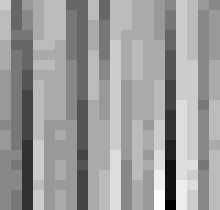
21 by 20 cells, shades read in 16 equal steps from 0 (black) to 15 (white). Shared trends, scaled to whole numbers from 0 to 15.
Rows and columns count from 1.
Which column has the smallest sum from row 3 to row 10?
16
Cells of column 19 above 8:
1
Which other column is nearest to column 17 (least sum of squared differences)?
11
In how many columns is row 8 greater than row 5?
6
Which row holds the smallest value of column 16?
21
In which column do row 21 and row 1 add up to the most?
17
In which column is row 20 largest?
15
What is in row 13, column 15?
12
